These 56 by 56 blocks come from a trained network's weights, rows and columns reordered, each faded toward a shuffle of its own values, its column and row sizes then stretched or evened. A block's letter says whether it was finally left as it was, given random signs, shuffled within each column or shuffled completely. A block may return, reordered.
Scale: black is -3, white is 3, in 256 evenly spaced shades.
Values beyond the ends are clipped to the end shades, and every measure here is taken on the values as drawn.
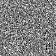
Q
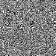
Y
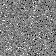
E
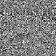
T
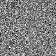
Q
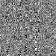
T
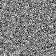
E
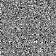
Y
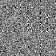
Y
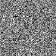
T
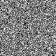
Q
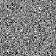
T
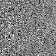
Q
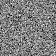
E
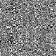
T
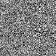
Y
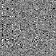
T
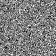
E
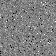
E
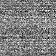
T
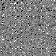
T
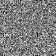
Y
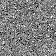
E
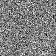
E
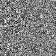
Y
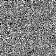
Y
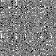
T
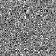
T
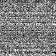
T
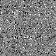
Y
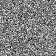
E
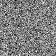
E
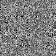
Y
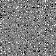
Y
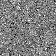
E
